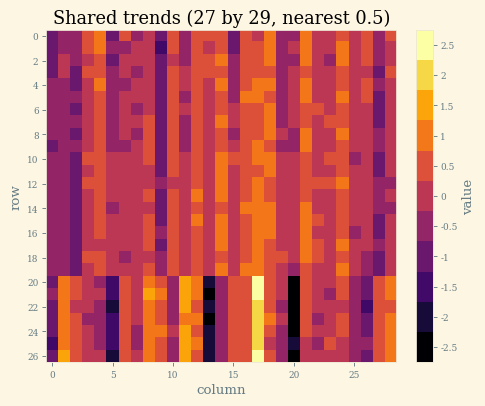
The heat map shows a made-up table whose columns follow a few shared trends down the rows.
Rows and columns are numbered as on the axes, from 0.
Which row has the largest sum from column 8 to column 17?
21
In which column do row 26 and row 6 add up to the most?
17
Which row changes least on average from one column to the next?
12
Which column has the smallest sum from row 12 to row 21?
2
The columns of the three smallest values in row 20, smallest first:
20, 13, 5
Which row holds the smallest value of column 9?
1
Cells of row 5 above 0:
10
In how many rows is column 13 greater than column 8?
3
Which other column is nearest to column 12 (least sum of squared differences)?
16
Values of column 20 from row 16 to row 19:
0 0 0 -0.5
